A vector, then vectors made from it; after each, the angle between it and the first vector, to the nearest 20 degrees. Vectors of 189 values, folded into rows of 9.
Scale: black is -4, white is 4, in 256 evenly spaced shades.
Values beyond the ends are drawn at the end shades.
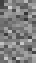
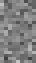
120 degrees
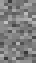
140 degrees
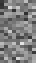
20 degrees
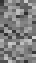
40 degrees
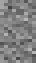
160 degrees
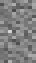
60 degrees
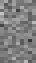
120 degrees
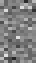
100 degrees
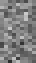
140 degrees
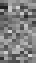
60 degrees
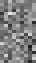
60 degrees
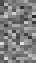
40 degrees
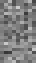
60 degrees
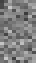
20 degrees
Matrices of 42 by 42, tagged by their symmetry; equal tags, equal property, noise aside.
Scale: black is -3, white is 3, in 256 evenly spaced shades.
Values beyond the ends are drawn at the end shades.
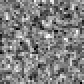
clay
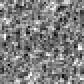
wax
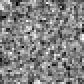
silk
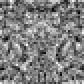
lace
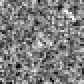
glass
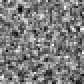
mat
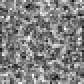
wax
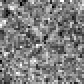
clay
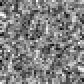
wax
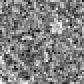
glass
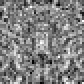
lace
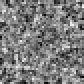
glass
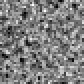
mat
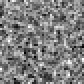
mat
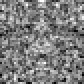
lace
